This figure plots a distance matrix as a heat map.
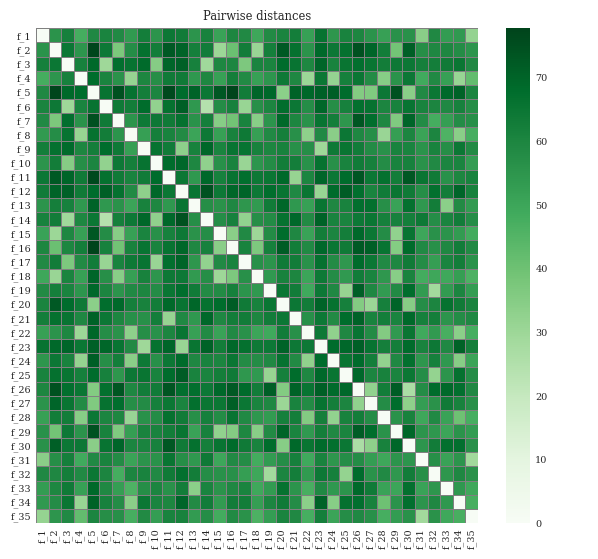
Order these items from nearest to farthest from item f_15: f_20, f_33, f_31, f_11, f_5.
f_31, f_33, f_11, f_20, f_5
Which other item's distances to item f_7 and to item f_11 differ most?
f_2
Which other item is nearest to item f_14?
f_6
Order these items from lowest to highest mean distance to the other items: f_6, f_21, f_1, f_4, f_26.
f_4, f_1, f_6, f_21, f_26
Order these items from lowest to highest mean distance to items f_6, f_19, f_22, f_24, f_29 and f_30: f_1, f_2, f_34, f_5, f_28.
f_28, f_34, f_1, f_2, f_5
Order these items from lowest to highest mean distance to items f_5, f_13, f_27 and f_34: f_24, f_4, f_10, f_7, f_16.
f_4, f_24, f_10, f_7, f_16
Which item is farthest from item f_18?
f_5
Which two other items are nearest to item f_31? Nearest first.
f_35, f_1
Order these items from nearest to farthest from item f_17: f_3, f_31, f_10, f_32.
f_10, f_3, f_32, f_31
